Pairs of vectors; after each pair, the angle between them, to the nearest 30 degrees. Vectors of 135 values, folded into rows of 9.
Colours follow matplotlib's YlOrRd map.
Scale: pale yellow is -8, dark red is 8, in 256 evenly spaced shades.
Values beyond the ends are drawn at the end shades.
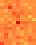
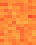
120 degrees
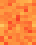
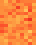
120 degrees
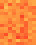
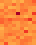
90 degrees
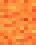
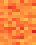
150 degrees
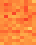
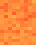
30 degrees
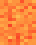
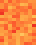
120 degrees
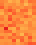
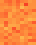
120 degrees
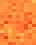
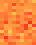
30 degrees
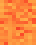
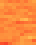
60 degrees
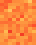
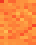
60 degrees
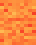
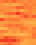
90 degrees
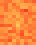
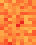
120 degrees
